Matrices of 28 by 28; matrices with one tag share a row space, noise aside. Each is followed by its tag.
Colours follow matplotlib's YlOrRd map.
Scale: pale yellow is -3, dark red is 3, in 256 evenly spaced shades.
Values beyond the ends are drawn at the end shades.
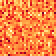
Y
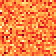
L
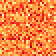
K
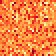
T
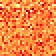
K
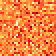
T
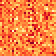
T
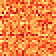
L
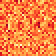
Y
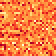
K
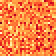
Y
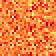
T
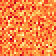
Y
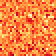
T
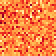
K
